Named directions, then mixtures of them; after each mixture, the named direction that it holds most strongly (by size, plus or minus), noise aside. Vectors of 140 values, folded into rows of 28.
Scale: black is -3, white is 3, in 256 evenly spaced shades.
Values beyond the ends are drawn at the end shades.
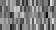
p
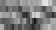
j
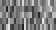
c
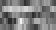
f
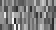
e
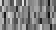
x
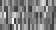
e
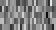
p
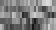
j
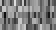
x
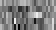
e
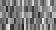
c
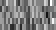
p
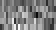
e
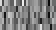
x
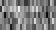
p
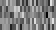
p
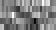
j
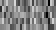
p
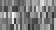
e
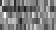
f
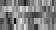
f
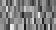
c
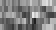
j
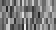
c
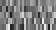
c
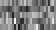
f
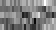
j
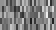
p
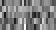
f
